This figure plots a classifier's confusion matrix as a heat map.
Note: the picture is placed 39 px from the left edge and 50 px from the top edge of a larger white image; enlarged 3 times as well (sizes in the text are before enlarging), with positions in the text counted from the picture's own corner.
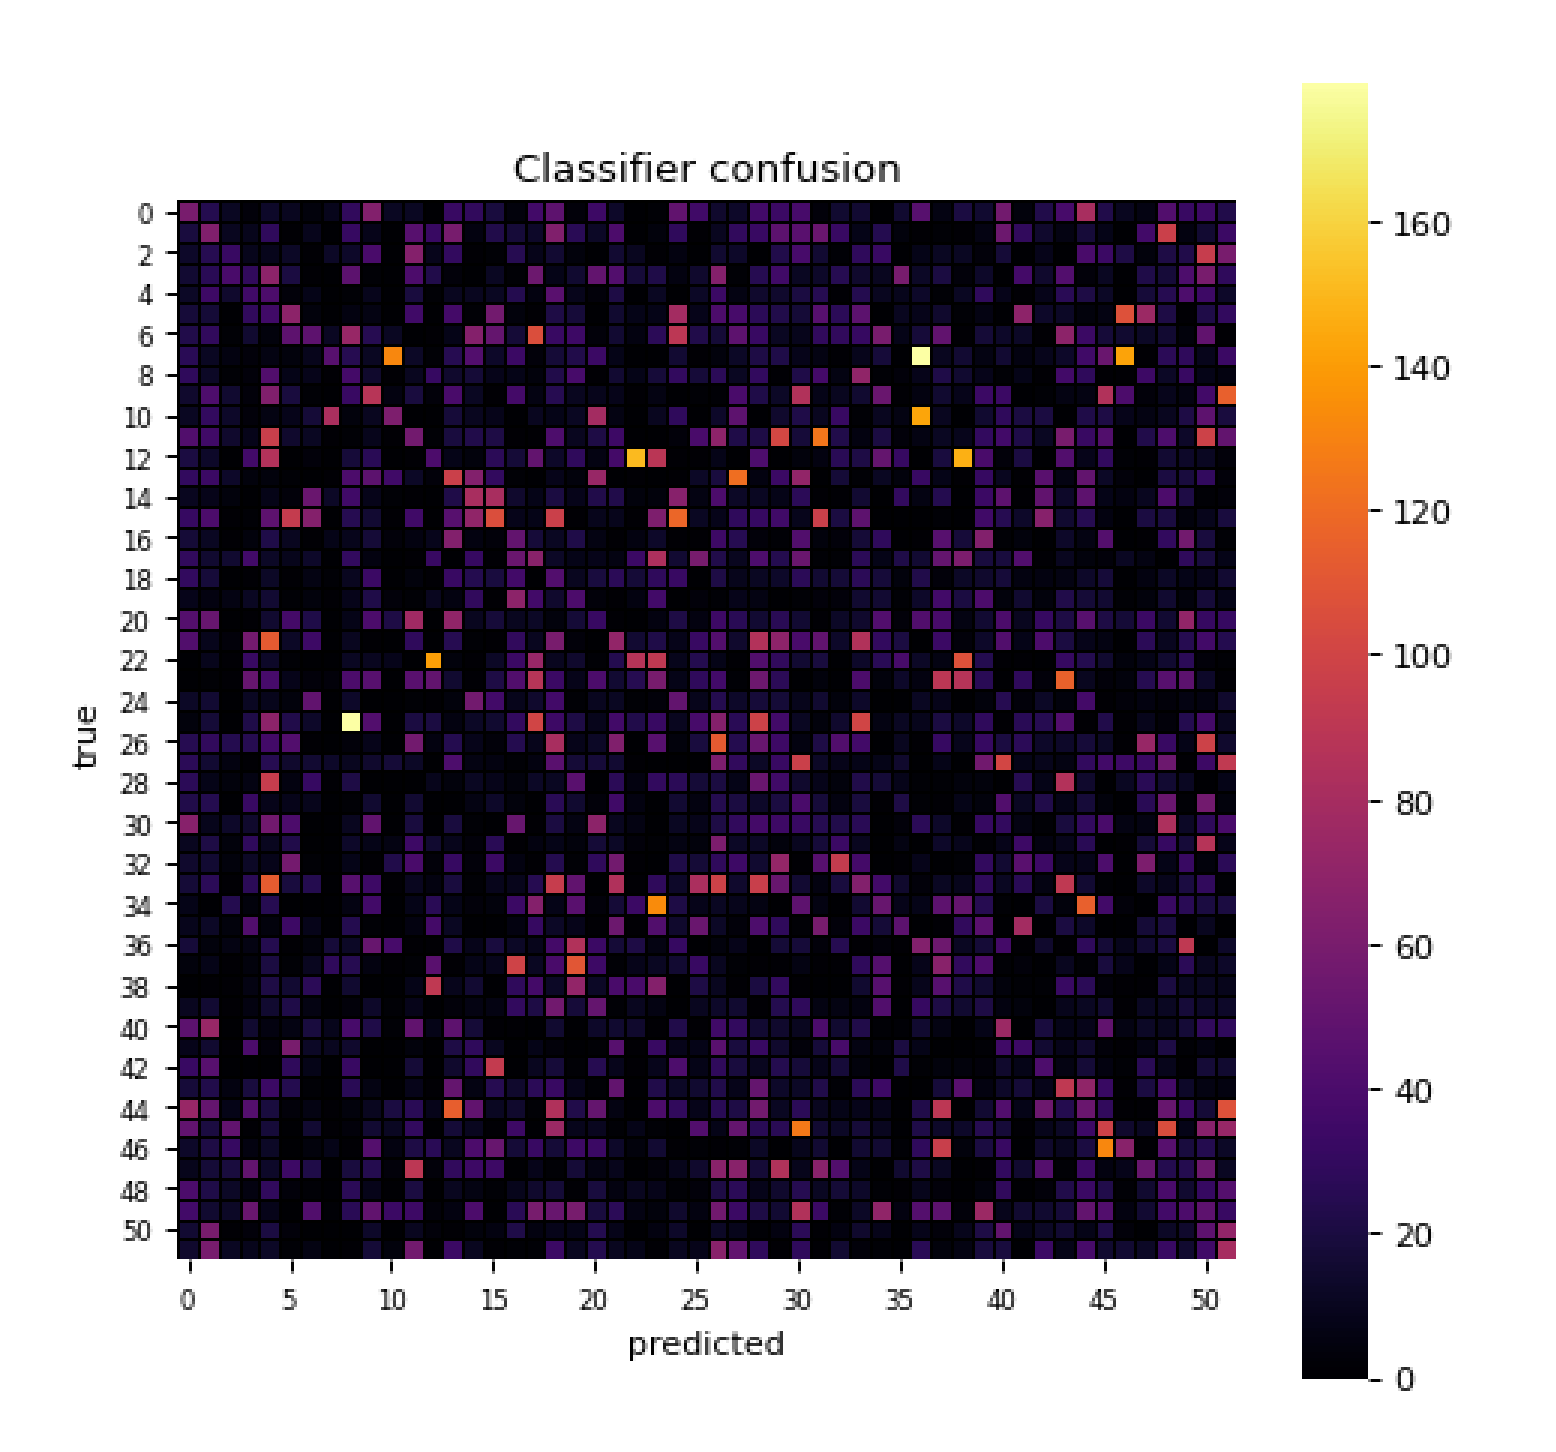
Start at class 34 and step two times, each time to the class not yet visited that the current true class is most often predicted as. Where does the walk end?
43
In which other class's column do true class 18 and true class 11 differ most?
31
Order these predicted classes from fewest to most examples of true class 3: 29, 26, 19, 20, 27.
27, 19, 29, 20, 26
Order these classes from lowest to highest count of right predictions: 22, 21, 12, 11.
12, 11, 21, 22
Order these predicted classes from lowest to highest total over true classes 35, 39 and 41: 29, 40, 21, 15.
15, 40, 29, 21
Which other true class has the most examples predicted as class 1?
40
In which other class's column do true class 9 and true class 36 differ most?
51
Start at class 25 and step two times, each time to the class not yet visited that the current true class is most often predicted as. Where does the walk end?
33
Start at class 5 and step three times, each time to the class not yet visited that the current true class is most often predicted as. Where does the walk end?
30
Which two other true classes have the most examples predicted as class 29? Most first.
11, 47
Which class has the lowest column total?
7
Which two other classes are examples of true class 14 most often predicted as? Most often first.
15, 24
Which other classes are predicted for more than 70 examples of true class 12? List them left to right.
4, 22, 23, 38
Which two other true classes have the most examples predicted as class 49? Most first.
36, 20
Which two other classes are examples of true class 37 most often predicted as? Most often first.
19, 16
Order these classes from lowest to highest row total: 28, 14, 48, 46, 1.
48, 28, 14, 46, 1
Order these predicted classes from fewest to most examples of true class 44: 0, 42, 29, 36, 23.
29, 36, 23, 42, 0
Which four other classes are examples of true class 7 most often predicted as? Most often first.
36, 46, 10, 45
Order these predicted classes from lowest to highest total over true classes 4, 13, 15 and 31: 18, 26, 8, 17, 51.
17, 51, 8, 26, 18
